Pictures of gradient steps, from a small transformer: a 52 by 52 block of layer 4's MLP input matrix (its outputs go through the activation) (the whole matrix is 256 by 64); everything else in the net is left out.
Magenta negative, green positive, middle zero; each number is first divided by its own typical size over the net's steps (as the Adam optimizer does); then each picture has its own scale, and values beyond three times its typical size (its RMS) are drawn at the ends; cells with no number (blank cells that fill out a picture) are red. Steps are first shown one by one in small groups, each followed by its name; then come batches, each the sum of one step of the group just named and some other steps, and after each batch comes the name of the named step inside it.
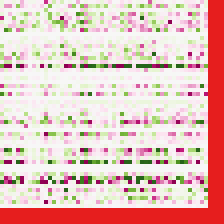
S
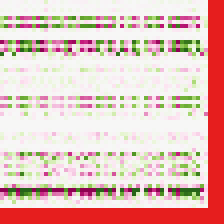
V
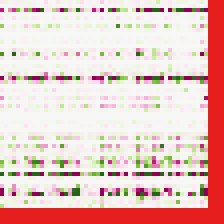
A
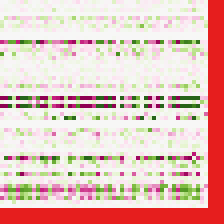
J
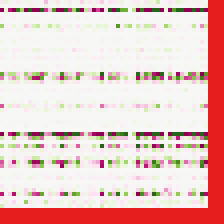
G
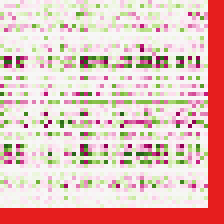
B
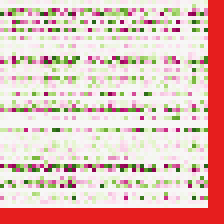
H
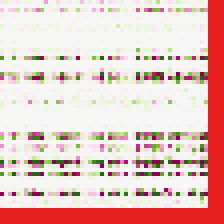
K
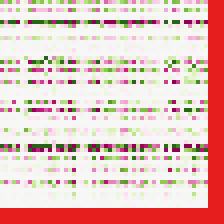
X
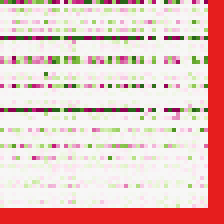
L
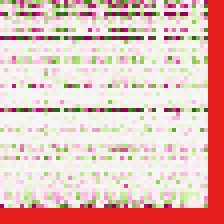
L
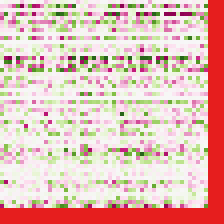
B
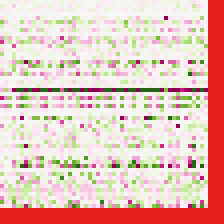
J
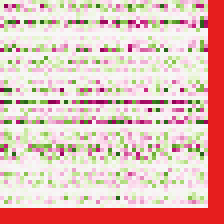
X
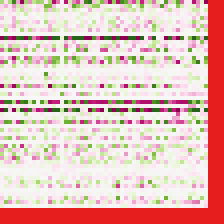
L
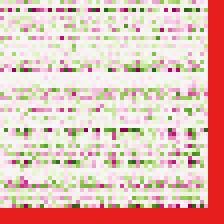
S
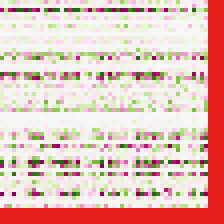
K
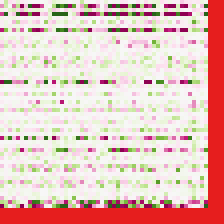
H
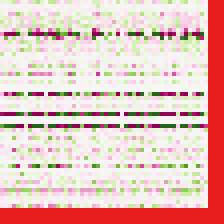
V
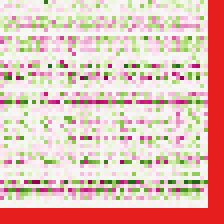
V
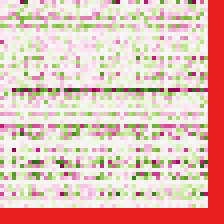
K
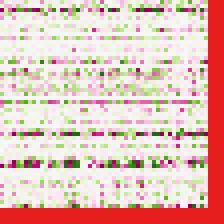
G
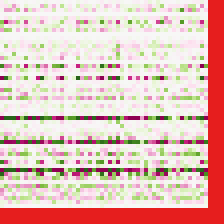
A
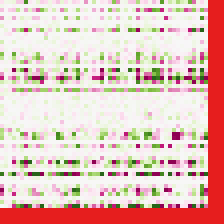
A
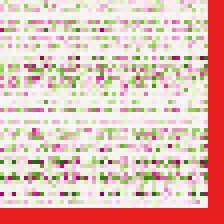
K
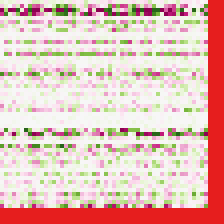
G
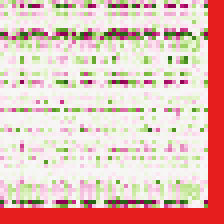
L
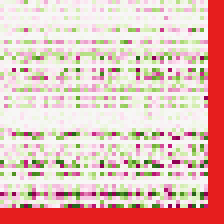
K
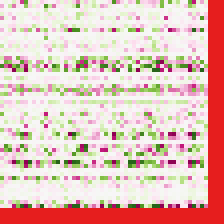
B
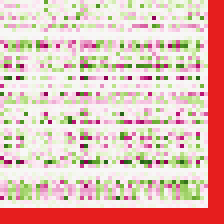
B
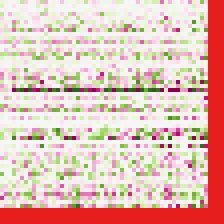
H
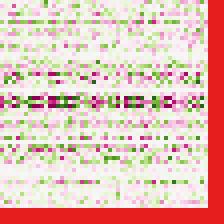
X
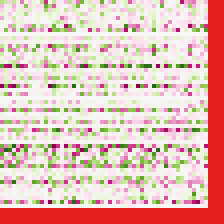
S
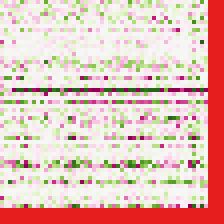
H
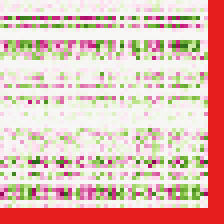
K
